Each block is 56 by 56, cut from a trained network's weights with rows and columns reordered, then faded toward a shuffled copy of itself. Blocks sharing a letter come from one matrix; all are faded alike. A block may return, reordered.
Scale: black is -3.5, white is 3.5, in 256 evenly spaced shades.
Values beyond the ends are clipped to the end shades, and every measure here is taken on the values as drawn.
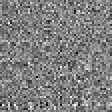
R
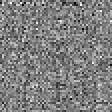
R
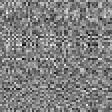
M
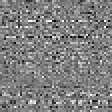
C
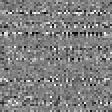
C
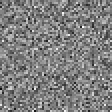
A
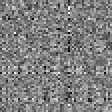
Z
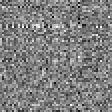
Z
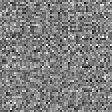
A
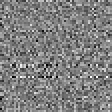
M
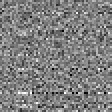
Z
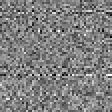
Z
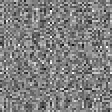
M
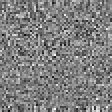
A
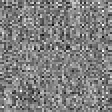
M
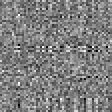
Z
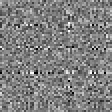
Z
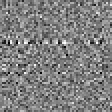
Z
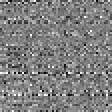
C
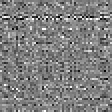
C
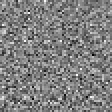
R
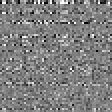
C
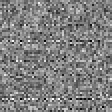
Z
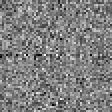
R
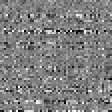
C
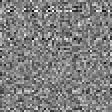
M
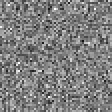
A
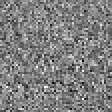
R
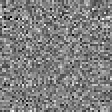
A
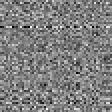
M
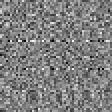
M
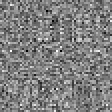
A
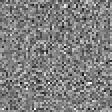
R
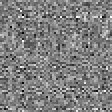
Z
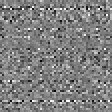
C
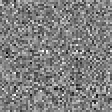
A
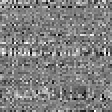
C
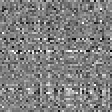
C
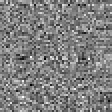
A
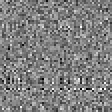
Z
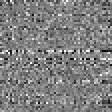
C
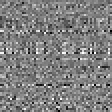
C
